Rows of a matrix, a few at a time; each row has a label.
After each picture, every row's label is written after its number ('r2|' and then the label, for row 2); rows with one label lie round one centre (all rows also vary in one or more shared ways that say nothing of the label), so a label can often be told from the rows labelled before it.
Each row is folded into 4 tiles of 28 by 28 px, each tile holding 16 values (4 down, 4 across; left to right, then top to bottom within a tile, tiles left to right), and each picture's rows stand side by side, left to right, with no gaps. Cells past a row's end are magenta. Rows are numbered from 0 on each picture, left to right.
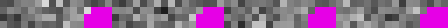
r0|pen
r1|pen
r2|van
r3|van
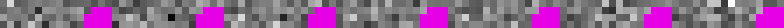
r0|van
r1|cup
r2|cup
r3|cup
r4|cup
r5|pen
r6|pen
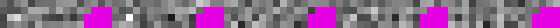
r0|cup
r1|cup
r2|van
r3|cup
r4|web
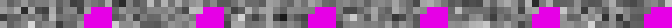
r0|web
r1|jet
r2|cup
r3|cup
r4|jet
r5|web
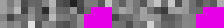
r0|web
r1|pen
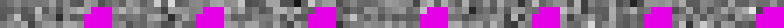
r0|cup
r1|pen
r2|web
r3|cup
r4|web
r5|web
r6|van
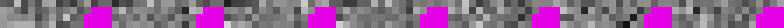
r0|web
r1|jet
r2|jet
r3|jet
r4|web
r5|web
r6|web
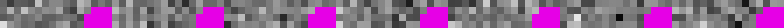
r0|jet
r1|web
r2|cup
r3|web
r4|jet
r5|cup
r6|web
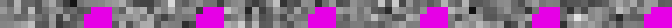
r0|web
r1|van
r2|web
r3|pen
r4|web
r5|cup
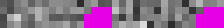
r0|cup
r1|web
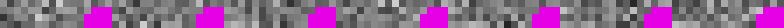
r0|pen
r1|van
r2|web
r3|pen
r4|web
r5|web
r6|jet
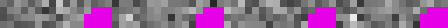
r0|pen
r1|cup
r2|web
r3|cup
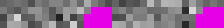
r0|cup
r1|jet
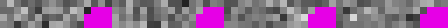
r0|van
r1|web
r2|pen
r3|cup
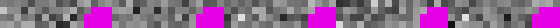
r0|web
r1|web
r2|cup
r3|jet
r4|cup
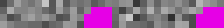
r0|pen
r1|cup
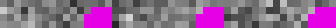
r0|web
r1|cup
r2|pen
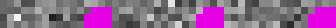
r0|cup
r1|pen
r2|web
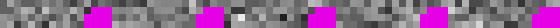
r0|van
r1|jet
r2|cup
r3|pen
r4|web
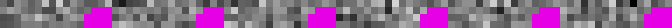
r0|pen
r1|jet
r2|jet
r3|pen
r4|pen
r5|web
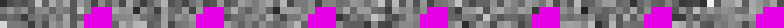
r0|jet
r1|web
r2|pen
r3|pen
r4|van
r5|web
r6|jet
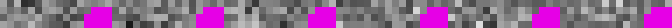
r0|web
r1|pen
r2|web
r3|jet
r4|van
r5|pen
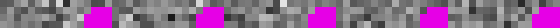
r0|pen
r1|cup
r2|pen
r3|van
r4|web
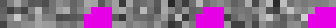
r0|cup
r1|web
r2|pen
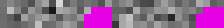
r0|pen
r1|cup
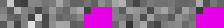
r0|van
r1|van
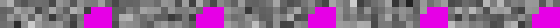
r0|van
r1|cup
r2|web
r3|web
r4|jet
